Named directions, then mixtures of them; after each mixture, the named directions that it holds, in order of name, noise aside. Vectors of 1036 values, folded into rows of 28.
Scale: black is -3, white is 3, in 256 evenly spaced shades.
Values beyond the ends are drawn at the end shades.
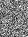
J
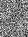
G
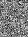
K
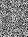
G, J.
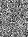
G, J.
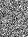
J.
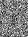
G, J, K.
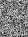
K.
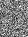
J.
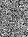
G, J, K.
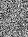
G.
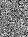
G, J, K.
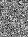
K.
